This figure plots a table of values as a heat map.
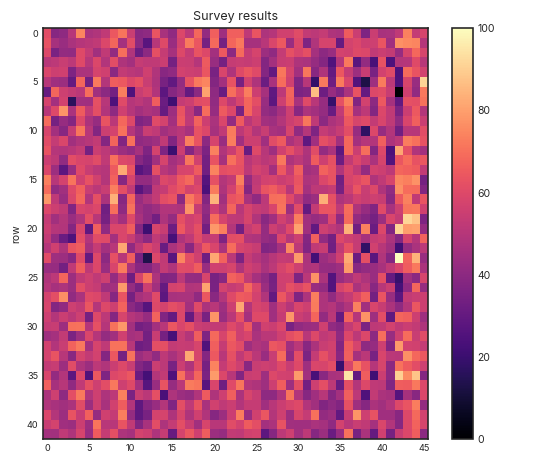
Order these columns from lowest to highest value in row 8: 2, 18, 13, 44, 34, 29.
34, 18, 13, 29, 44, 2
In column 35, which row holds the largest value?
5
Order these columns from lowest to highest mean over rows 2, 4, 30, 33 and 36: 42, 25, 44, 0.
42, 25, 0, 44
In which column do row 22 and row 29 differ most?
38
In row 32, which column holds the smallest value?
19
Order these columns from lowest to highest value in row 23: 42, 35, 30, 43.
35, 43, 30, 42
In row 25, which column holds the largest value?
32
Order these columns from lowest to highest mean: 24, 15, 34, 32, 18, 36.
15, 34, 32, 24, 18, 36
